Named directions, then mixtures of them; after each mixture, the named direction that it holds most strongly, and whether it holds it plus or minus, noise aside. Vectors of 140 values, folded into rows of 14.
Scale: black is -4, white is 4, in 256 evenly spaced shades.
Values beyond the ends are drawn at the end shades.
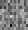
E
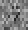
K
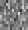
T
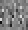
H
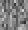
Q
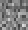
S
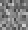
S, plus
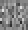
H, plus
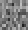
S, minus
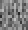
H, plus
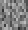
Q, minus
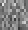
Q, minus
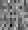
E, plus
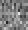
K, minus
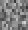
Q, minus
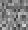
S, plus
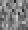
Q, minus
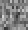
K, plus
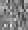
T, minus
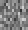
T, plus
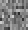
K, plus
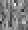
Q, minus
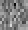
Q, plus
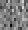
T, plus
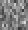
Q, minus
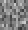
Q, minus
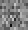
K, plus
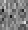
Q, minus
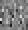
H, plus
